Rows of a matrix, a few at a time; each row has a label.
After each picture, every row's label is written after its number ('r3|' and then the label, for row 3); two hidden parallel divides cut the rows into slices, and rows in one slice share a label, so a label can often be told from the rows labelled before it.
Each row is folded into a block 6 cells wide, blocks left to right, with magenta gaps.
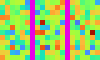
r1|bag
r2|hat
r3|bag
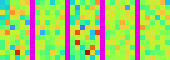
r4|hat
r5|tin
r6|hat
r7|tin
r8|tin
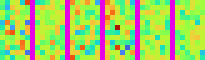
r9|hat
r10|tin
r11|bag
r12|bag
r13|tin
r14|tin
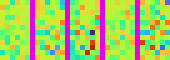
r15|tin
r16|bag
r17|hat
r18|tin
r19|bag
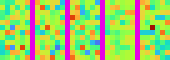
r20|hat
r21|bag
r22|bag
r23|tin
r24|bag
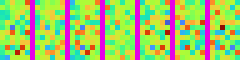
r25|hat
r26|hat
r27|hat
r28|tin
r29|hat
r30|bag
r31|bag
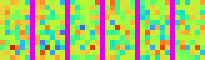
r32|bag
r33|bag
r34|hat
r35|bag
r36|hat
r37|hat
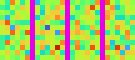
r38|hat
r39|hat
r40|hat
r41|bag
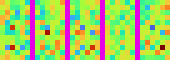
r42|bag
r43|hat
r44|hat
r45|tin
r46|hat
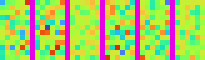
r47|hat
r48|hat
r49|tin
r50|bag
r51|bag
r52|tin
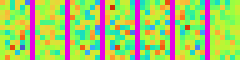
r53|bag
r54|tin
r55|bag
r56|bag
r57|hat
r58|bag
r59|tin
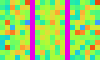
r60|hat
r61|tin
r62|hat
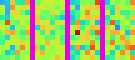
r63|hat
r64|tin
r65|hat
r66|hat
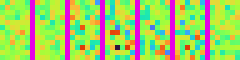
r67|tin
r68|tin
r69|bag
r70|hat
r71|hat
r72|bag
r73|tin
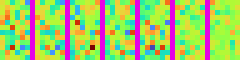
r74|bag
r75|bag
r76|hat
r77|hat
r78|hat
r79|tin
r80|tin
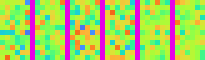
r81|bag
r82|tin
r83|hat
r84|bag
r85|tin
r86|tin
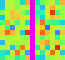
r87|hat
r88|hat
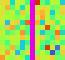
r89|bag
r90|bag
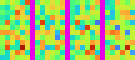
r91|hat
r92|hat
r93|hat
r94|hat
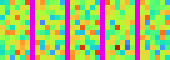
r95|hat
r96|bag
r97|bag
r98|bag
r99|bag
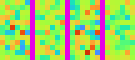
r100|bag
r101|tin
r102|hat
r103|tin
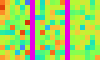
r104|bag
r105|hat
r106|tin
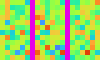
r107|bag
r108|bag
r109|hat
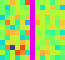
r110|hat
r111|tin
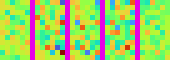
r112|tin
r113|bag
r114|bag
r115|hat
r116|tin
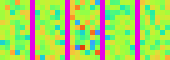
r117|tin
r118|tin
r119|bag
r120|tin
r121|tin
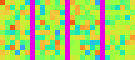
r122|bag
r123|hat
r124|bag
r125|tin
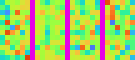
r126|hat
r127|tin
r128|bag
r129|bag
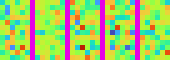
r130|hat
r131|tin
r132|bag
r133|bag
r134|bag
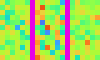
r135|tin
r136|bag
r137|tin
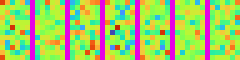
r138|bag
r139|tin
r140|hat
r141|bag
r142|bag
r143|tin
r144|hat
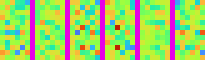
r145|bag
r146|tin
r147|bag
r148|bag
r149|tin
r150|hat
